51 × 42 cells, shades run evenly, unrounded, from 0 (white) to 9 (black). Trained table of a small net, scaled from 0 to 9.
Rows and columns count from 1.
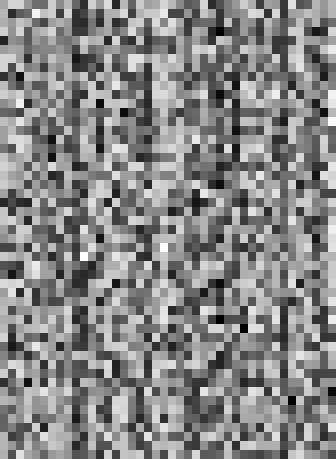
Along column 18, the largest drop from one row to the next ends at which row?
19
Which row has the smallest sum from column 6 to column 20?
49
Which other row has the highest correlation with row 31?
39
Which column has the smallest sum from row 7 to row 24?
21
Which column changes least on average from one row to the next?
36
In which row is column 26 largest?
33
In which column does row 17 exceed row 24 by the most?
30
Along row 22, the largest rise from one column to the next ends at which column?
15
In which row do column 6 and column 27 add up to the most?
41
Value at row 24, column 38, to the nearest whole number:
7
